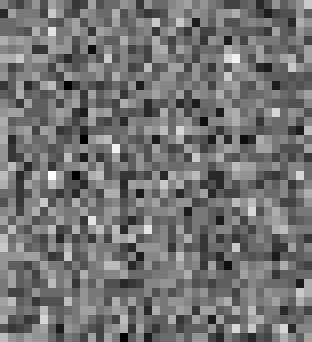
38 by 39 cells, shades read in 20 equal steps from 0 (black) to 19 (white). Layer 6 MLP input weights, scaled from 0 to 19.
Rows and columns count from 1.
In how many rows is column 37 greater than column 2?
12
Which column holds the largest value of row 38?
1
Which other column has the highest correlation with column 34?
33
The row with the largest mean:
7
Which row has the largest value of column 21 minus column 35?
29
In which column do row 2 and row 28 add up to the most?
30
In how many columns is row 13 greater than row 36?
20
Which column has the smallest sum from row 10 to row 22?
11
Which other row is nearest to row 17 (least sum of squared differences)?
9
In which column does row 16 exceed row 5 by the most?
14
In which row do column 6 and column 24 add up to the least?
24
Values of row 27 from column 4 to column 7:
9 7 5 10
